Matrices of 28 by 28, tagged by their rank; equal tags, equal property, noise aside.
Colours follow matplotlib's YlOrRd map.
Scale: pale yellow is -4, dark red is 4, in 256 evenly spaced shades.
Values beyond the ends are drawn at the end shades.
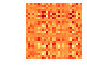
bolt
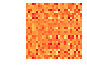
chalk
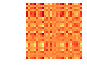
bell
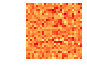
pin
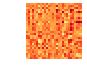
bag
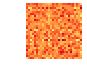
pin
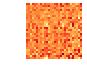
bag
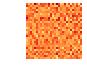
bag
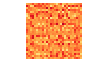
bag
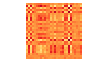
bell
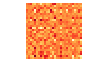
chalk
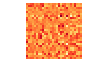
bag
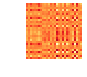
bell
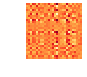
bolt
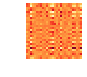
bell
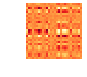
bell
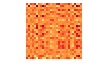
chalk
